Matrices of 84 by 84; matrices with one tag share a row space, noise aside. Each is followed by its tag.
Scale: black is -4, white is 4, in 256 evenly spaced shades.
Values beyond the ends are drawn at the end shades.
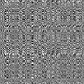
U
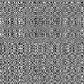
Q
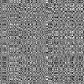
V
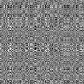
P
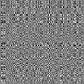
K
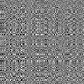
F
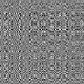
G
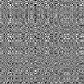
P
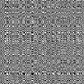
U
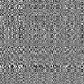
Q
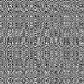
P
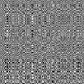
U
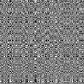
P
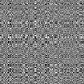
P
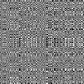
V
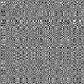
K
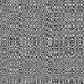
V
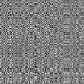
P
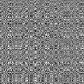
P
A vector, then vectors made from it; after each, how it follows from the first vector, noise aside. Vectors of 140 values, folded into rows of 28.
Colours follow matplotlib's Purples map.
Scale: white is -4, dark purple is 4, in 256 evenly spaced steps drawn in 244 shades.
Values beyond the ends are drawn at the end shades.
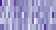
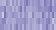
reversed, negated, shrunk.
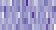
reversed, negated, partly zeroed.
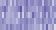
reversed, negated, shrunk.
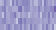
reversed, negated, shrunk.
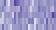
partly zeroed.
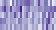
reversed, negated.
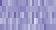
shrunk.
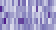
wrapped around.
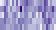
reversed, negated.
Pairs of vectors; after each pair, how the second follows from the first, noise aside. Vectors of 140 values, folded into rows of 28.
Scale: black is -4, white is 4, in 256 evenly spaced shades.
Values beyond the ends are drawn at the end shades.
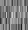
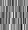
sign-scrambled.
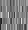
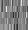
reversed, partly zeroed.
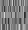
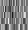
sign-scrambled.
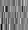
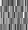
wrapped around, negated.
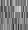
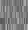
wrapped around, negated, shrunk.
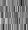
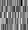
sign-scrambled.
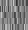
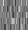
reversed, partly zeroed.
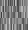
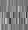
reversed, partly zeroed.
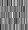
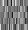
sign-scrambled.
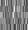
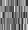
sign-scrambled.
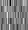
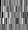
wrapped around, negated.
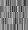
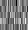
wrapped around, negated.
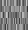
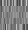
partly zeroed.
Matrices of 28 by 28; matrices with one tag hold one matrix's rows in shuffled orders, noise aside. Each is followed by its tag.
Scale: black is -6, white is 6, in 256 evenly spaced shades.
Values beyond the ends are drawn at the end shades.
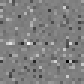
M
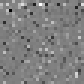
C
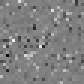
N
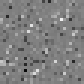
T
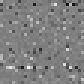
M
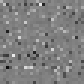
N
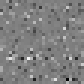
M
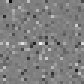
C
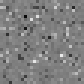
T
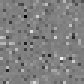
T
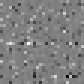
M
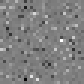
T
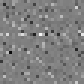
C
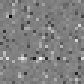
C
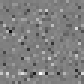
C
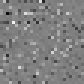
N
